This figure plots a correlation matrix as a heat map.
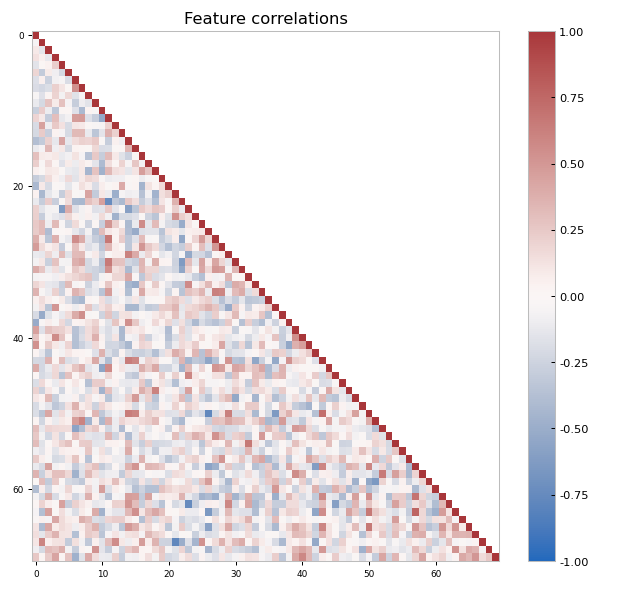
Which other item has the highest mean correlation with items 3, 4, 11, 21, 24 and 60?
36
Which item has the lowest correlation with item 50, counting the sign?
26
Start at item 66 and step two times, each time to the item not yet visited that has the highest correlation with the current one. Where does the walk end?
40
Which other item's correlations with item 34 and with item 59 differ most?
51
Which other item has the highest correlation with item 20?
13
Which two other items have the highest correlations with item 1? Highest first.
67, 12
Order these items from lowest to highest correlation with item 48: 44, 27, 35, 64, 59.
59, 44, 27, 64, 35
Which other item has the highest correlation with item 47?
18
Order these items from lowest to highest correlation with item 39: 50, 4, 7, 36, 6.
6, 7, 36, 50, 4
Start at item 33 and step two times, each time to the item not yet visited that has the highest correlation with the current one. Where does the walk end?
45
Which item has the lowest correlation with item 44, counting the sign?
10
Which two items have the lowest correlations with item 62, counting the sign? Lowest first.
23, 45
